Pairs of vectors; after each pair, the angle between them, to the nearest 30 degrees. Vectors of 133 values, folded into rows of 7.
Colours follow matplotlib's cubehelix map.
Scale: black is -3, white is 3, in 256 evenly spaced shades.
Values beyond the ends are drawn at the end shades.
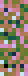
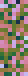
60 degrees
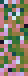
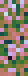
120 degrees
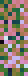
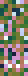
60 degrees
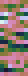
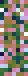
90 degrees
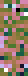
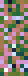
60 degrees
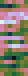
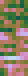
120 degrees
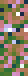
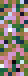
60 degrees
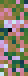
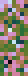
120 degrees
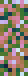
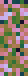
150 degrees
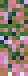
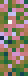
150 degrees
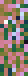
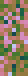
120 degrees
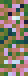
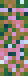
90 degrees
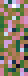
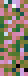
30 degrees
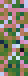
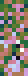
150 degrees
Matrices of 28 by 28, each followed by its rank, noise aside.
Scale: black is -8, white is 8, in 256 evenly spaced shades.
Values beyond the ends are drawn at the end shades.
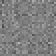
four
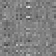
three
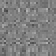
three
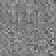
five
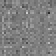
four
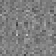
five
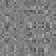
four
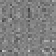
four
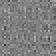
four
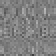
four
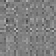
two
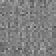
five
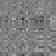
three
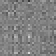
three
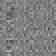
four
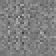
five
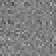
five
